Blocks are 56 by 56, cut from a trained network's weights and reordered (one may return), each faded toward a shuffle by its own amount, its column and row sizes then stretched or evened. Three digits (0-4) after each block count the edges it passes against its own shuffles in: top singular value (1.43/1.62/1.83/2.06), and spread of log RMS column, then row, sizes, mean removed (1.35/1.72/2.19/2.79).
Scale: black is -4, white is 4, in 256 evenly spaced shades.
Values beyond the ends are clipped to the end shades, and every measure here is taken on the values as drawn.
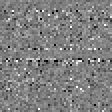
1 1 3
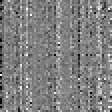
4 4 2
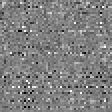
1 1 4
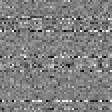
4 0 4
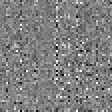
2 3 3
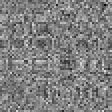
3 0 0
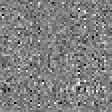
1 3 2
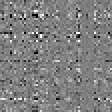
3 4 3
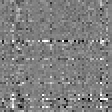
4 3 3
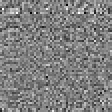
4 1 2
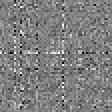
3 3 2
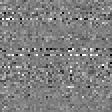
0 1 4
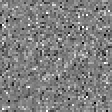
0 1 0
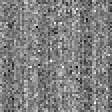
3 1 0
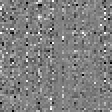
1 4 1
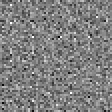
1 2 0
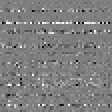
3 1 4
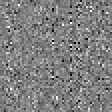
0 3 0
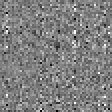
2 3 2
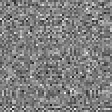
4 0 2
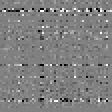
3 2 4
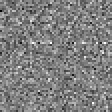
2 1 1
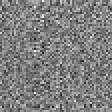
4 1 1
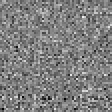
1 0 2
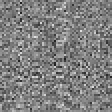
4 1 1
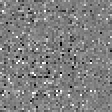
0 2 2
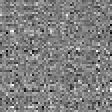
3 3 2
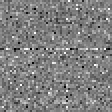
1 0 2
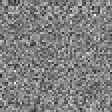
3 0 1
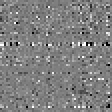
4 3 3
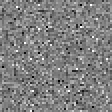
1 1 0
